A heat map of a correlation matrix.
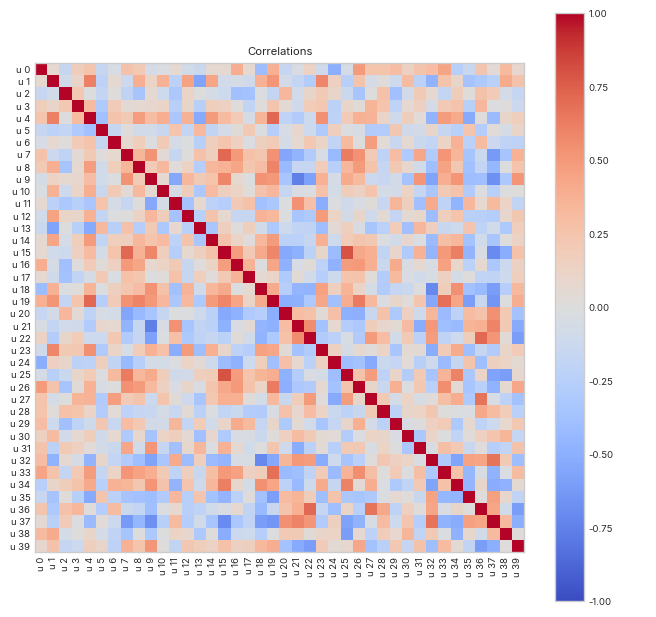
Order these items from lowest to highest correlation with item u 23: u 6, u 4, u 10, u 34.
u 6, u 10, u 34, u 4
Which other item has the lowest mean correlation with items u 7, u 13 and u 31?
u 21
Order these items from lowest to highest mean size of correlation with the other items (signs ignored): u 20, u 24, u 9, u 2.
u 2, u 24, u 20, u 9
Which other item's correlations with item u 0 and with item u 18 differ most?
u 32
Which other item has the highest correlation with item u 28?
u 36
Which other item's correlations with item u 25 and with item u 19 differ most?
u 1
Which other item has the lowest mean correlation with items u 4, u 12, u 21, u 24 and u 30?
u 13
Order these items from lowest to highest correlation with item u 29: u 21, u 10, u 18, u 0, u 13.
u 18, u 10, u 21, u 13, u 0
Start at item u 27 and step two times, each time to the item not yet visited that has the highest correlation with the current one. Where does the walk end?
u 22
